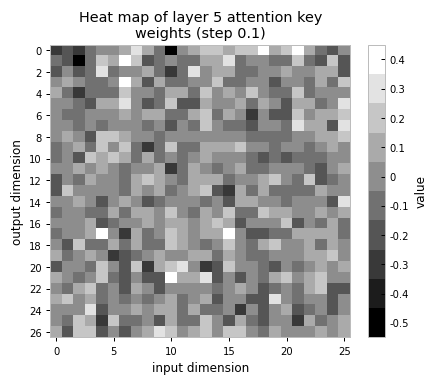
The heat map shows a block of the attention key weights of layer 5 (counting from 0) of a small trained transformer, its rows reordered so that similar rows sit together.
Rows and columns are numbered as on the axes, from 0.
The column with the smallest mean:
17
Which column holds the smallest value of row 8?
3
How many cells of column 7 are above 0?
11
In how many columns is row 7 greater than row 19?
9
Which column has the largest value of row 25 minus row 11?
10
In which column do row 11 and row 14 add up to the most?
25
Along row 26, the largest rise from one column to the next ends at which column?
2
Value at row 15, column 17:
-0.1
